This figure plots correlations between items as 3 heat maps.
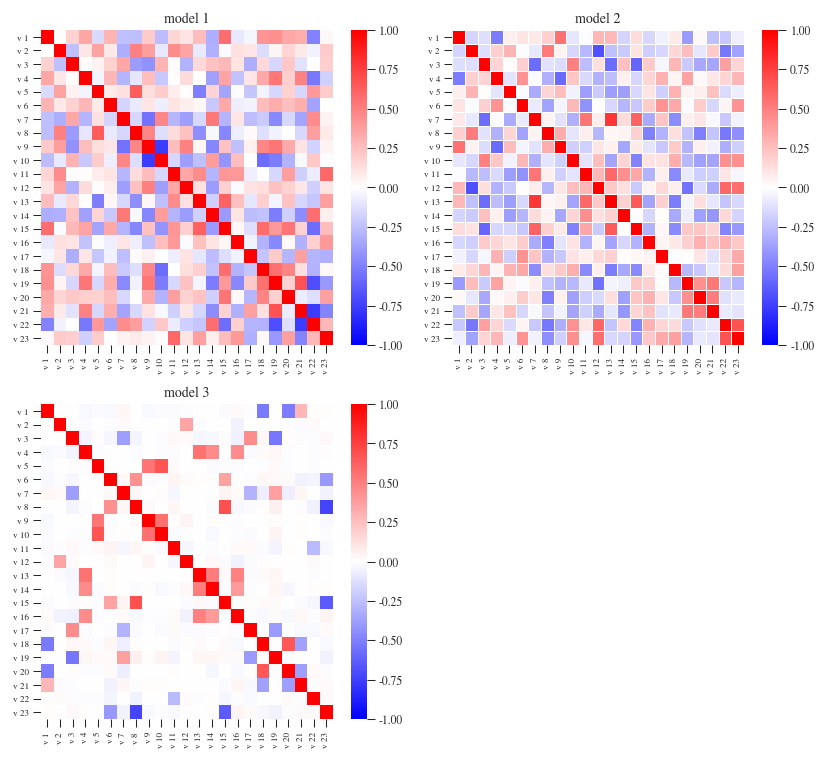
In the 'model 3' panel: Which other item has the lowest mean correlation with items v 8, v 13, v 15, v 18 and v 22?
v 23
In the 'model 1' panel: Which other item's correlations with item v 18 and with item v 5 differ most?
v 15
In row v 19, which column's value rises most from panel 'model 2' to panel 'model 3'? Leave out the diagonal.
v 12
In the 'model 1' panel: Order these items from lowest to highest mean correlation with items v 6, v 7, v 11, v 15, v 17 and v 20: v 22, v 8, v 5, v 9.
v 22, v 8, v 5, v 9
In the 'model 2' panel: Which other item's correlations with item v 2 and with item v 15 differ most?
v 13
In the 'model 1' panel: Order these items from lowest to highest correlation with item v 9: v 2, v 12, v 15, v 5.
v 5, v 15, v 2, v 12
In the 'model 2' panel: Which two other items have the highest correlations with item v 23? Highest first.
v 22, v 12
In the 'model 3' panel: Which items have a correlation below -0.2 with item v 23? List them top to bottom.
v 6, v 8, v 15
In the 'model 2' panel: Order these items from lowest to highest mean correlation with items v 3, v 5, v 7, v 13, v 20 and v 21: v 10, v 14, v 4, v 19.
v 10, v 14, v 4, v 19
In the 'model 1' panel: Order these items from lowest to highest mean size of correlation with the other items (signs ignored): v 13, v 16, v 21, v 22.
v 16, v 13, v 21, v 22
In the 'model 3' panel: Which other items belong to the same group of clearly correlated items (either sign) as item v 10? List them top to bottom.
v 5, v 9
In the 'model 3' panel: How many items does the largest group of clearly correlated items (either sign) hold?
4
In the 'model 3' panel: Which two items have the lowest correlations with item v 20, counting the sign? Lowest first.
v 1, v 21
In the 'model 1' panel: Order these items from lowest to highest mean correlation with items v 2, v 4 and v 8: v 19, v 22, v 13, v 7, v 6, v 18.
v 7, v 13, v 22, v 18, v 6, v 19
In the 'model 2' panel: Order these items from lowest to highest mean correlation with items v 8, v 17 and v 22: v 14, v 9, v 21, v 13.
v 21, v 9, v 13, v 14
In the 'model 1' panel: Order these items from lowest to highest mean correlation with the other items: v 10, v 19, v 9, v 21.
v 10, v 21, v 19, v 9
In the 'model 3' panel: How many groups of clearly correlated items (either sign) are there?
7
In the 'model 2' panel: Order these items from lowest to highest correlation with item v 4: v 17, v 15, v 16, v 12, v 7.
v 12, v 15, v 7, v 16, v 17
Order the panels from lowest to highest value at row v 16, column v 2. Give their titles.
model 2, model 3, model 1
